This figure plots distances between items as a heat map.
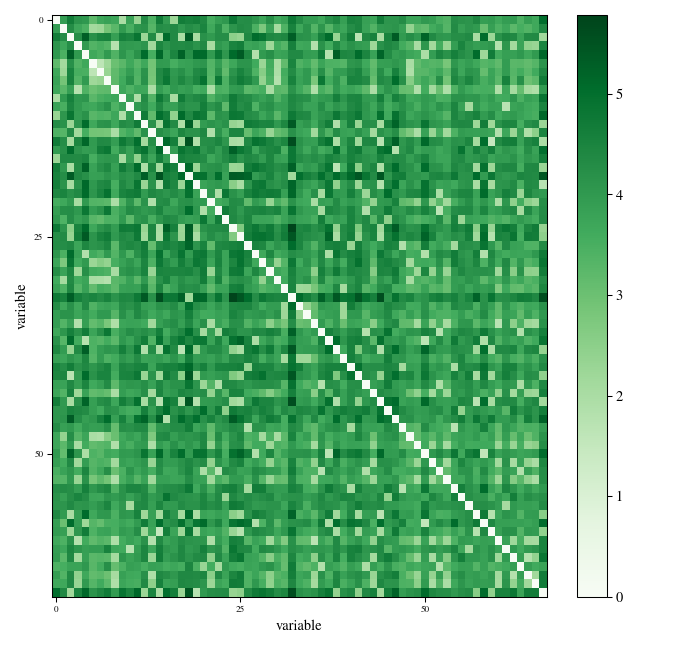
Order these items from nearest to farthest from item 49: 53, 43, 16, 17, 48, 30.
53, 43, 48, 30, 17, 16
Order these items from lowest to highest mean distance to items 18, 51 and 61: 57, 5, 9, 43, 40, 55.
43, 5, 9, 55, 57, 40
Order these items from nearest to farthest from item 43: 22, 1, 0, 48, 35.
35, 48, 1, 0, 22
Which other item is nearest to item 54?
47
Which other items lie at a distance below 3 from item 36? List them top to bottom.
20, 22, 42, 52, 63
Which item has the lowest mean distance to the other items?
8
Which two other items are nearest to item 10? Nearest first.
61, 56
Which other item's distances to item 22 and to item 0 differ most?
20
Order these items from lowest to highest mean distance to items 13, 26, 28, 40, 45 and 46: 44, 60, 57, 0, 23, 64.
60, 64, 23, 0, 57, 44
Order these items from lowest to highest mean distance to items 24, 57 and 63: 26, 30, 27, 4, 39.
39, 30, 26, 27, 4
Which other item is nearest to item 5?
6
